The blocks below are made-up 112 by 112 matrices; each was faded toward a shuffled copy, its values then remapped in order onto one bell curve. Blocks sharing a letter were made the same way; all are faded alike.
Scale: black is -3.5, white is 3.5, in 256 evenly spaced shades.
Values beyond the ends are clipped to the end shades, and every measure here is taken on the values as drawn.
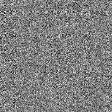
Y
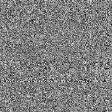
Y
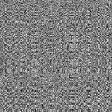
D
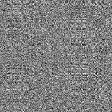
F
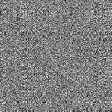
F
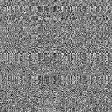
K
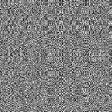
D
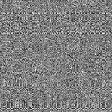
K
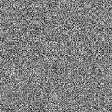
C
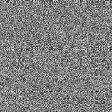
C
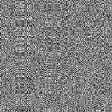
D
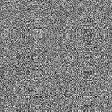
F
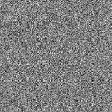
F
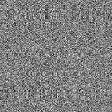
F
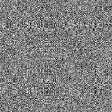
F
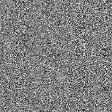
Y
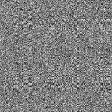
F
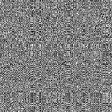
D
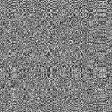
D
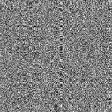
F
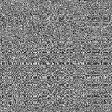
K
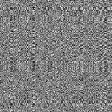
D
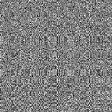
D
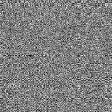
C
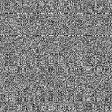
C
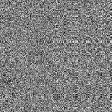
F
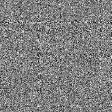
Y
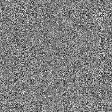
Y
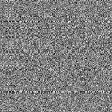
C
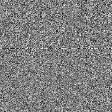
Y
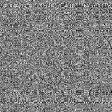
C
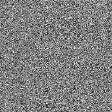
Y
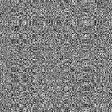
D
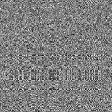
C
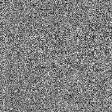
Y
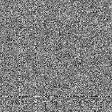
Y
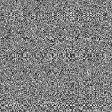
C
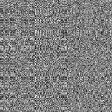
D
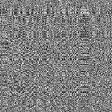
K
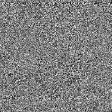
Y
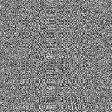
D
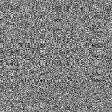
F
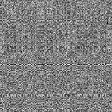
K
